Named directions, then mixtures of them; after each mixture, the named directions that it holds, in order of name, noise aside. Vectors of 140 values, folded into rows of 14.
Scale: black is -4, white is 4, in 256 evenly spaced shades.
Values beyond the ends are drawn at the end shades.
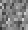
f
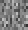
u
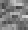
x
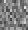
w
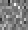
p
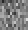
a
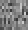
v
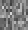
a, v.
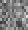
f, w, x.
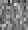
f, p.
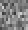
a, f.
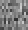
v.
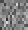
a, f, u.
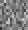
f, u, w.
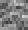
x.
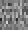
p, u, v.
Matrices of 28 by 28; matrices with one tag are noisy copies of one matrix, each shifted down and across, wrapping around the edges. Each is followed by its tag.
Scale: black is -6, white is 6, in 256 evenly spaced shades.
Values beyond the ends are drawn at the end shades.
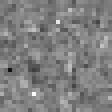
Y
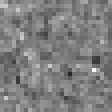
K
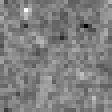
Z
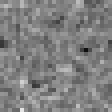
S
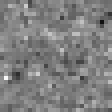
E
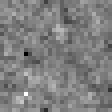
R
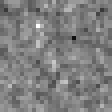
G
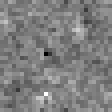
R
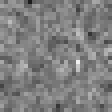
S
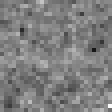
E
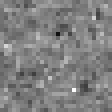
E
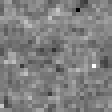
E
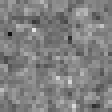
K
